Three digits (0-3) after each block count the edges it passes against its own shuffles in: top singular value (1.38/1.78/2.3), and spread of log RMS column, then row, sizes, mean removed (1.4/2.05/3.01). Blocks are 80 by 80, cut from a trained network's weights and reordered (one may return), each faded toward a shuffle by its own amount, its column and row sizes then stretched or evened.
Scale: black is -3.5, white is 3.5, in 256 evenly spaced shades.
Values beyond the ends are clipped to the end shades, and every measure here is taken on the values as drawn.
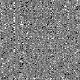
2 2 1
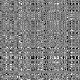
3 2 3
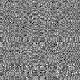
3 0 1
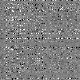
1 2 3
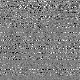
0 0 3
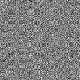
3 1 0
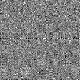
2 0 1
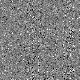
0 2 0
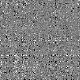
1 2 2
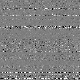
2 1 3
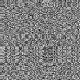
3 0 1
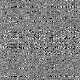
2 0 3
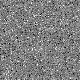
0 0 0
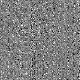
1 2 0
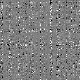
0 3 2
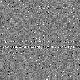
2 0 1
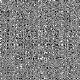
2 1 2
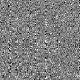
2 2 0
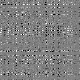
2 2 3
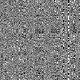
2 2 0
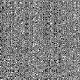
2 1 1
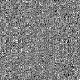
2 1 0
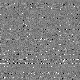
1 0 2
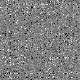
1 1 1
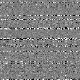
3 0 3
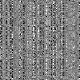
3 3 0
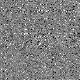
0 1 2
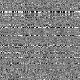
3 0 3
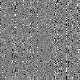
2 3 1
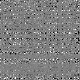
1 2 3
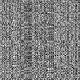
3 0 1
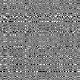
3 1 3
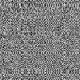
3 1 1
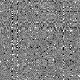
2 1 1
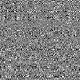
2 0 2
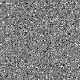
1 0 1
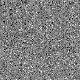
1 1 0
